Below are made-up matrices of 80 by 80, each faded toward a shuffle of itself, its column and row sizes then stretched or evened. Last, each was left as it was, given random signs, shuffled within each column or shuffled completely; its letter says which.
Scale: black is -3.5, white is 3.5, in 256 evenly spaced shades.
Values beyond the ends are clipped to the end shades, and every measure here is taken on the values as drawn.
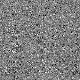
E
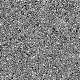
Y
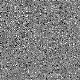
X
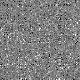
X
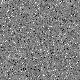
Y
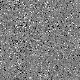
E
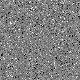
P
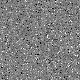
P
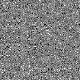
X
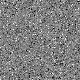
P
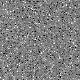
P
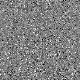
E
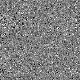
E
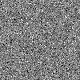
Y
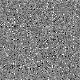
E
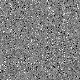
P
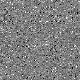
X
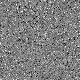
Y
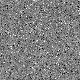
Y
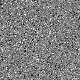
P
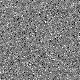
Y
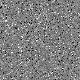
P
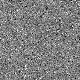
Y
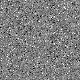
P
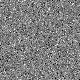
Y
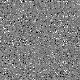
X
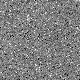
Y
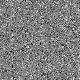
P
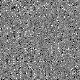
X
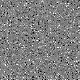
X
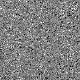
E
